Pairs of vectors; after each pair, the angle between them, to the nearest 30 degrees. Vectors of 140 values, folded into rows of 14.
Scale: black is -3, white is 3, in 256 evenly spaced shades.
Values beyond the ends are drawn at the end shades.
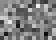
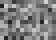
120 degrees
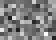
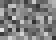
30 degrees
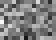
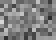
30 degrees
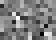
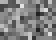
60 degrees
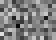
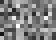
150 degrees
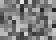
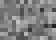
30 degrees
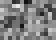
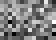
90 degrees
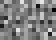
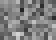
120 degrees
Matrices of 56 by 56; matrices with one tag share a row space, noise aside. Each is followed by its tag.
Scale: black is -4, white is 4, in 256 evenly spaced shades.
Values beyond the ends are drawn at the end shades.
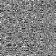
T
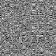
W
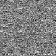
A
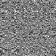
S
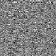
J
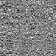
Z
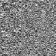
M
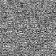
A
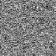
W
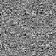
W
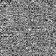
Z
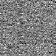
A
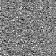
T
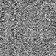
S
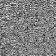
M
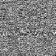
A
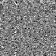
S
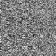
T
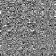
T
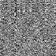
S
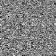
T
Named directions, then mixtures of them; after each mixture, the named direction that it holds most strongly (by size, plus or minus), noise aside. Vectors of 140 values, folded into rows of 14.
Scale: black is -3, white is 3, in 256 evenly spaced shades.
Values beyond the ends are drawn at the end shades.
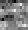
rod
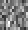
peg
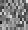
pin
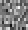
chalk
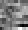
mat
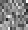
pin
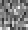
chalk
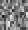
peg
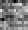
rod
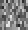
peg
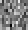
chalk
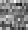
chalk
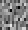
chalk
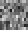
peg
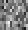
peg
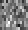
peg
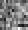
mat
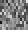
pin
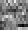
rod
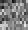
pin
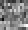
rod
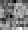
mat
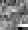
mat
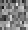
peg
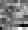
mat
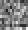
mat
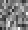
peg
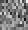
pin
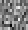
chalk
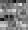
rod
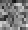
rod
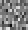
chalk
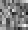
mat
